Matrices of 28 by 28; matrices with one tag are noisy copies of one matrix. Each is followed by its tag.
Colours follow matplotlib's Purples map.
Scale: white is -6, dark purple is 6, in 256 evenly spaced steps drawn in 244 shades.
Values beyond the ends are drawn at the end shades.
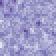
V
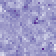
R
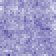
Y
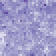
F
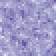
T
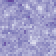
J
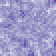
T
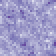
T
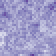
F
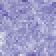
F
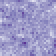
T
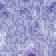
F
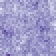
Y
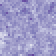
F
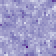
T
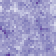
Y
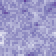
F
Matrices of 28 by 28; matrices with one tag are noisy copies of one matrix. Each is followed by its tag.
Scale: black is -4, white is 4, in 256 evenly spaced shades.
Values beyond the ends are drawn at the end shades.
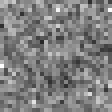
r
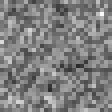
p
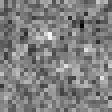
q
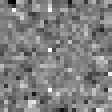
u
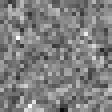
u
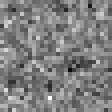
p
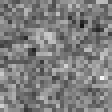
q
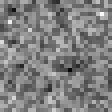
p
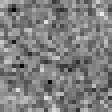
p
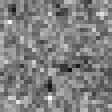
p
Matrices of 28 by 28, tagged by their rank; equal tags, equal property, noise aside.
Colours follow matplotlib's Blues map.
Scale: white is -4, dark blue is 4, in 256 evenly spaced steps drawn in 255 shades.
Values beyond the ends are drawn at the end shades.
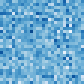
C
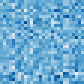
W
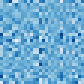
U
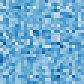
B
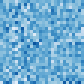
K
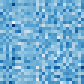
B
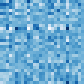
U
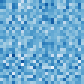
W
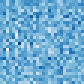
B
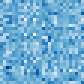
C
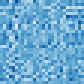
C
